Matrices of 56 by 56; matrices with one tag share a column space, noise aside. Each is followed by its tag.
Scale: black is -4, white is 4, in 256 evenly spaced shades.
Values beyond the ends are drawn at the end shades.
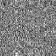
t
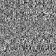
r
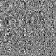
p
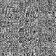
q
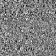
r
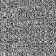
q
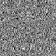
r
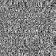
t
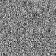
q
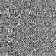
q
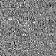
p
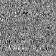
r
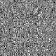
q
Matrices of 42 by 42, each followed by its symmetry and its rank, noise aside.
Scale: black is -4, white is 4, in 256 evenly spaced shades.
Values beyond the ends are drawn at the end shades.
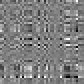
no symmetry, rank two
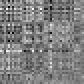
antisymmetric, rank two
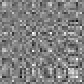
symmetric, rank three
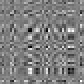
symmetric, rank two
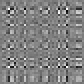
symmetric, rank one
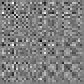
symmetric, rank three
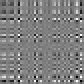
symmetric, rank one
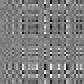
no symmetry, rank one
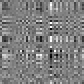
no symmetry, rank two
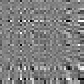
no symmetry, rank two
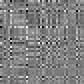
no symmetry, rank two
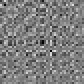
symmetric, rank three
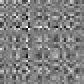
symmetric, rank two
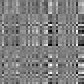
no symmetry, rank one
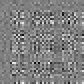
no symmetry, rank three
